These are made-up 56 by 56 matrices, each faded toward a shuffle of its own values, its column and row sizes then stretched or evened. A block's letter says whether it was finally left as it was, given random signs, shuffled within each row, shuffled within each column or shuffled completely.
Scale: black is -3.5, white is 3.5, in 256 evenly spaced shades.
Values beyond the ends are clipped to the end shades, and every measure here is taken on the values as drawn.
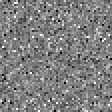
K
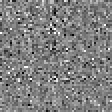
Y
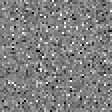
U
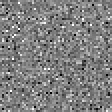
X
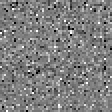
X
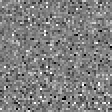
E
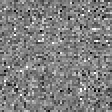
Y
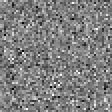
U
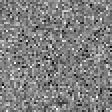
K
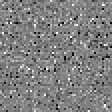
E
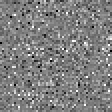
Y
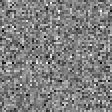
Y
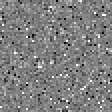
K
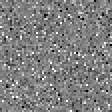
K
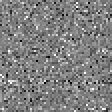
E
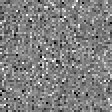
U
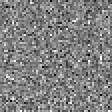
X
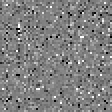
Y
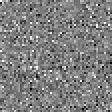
Y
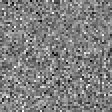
E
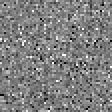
E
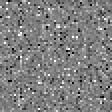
U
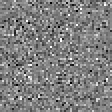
Y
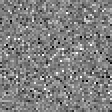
E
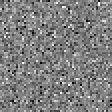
E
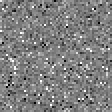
K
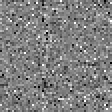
U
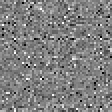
Y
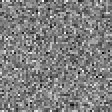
E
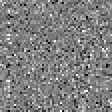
Y
